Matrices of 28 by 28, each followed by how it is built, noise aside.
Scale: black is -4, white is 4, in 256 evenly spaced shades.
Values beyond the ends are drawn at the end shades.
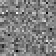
low rank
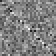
diagonal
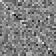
diagonal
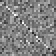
diagonal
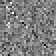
diagonal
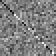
diagonal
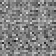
repeating columns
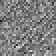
Hankel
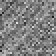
Hankel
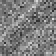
Hankel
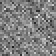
Toeplitz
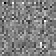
low rank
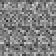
repeating columns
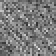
Toeplitz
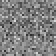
repeating columns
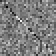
diagonal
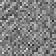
Hankel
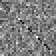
diagonal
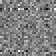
low rank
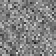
Toeplitz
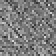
Toeplitz
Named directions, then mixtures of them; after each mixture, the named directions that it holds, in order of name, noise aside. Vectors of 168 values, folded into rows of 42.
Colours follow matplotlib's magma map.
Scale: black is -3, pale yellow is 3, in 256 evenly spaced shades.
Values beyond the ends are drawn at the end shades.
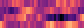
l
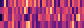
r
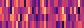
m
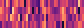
m.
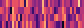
m, r.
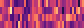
l, m, r.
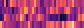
l, m, r.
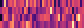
r.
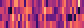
l, m, r.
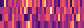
r.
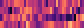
l, m, r.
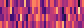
m.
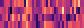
l, m, r.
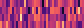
m.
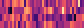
l, m, r.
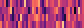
m.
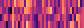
l, m, r.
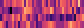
l, m, r.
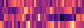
l, r.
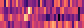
l, m, r.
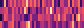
r.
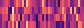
m, r.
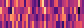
m.
